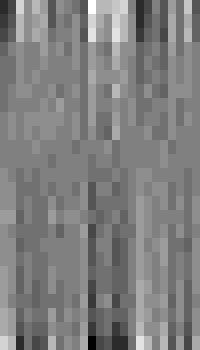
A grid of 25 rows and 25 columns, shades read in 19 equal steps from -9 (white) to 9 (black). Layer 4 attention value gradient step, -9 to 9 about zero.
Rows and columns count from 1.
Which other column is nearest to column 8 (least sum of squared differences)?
17
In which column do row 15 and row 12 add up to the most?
12
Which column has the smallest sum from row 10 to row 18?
18
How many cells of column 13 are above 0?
12
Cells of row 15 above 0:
11
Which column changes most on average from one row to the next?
15
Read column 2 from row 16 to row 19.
-2 0 -1 -1
